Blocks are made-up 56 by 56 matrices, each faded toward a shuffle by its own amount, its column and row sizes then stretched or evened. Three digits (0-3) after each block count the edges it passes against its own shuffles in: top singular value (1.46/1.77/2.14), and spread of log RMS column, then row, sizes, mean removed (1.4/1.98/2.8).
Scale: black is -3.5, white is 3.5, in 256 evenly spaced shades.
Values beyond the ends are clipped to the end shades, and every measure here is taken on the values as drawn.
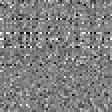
3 0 2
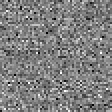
2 0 1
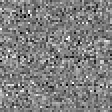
0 0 2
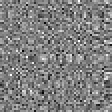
3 1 0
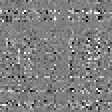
0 2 3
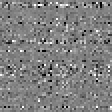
0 2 3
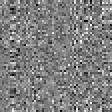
3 2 0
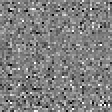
0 1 2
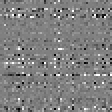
2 2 3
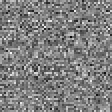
2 0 1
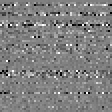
1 0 3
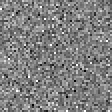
0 0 0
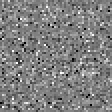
1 0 1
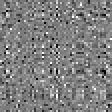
3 1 1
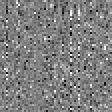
2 2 0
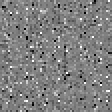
0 2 0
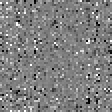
0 2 1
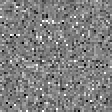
0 0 1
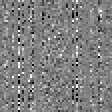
2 3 0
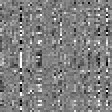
3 3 1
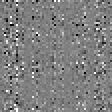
0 3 1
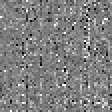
1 2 1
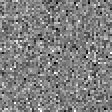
0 1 0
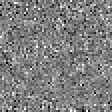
0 0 1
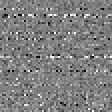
0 0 3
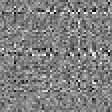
3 2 2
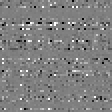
0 1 3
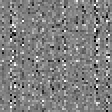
2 3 0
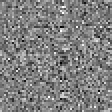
1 1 1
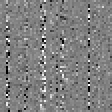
2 3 0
